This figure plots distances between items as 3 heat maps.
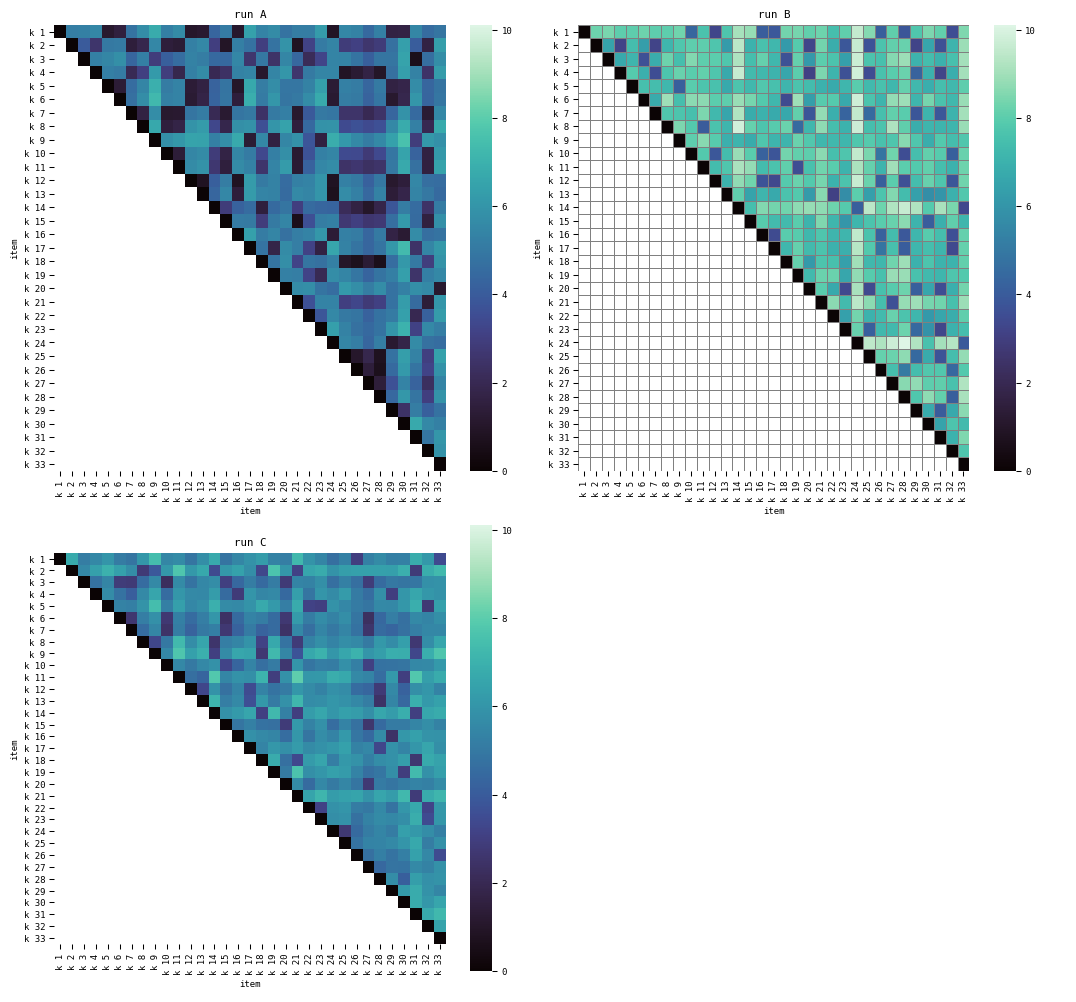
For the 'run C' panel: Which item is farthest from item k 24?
k 11
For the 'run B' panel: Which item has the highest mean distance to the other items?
k 24
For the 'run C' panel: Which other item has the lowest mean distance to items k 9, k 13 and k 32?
k 28
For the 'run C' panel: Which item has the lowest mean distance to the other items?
k 7
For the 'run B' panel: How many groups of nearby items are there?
9
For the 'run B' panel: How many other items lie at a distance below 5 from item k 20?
7
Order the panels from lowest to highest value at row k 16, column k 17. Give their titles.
run B, run C, run A
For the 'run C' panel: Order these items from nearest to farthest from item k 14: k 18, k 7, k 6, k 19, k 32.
k 18, k 7, k 6, k 32, k 19
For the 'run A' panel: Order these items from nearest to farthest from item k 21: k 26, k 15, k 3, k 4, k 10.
k 15, k 10, k 4, k 26, k 3
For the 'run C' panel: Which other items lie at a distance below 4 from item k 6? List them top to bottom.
k 3, k 7, k 10, k 15, k 20, k 27
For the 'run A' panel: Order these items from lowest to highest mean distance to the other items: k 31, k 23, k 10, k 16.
k 10, k 16, k 31, k 23
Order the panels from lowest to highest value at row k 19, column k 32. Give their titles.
run A, run C, run B
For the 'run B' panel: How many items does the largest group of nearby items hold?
8
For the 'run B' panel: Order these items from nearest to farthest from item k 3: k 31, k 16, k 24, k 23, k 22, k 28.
k 23, k 31, k 22, k 16, k 28, k 24
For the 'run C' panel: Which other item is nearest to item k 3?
k 10
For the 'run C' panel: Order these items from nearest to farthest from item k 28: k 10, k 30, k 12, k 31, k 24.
k 12, k 30, k 10, k 24, k 31
